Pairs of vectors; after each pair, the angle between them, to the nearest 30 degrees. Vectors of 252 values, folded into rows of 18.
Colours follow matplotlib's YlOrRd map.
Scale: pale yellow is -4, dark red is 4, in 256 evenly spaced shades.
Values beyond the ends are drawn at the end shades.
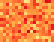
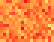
120 degrees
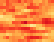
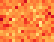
90 degrees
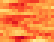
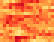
30 degrees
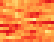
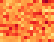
60 degrees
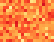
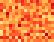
120 degrees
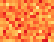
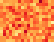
30 degrees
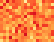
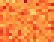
120 degrees
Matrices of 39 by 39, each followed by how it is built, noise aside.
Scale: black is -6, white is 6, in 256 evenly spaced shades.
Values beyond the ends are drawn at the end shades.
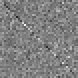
diagonal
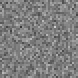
noise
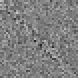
banded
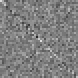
diagonal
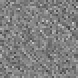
Toeplitz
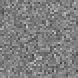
noise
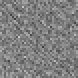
Toeplitz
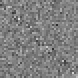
banded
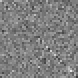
diagonal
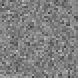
noise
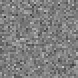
noise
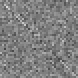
diagonal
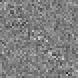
banded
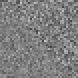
upper triangular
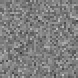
noise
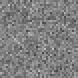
noise
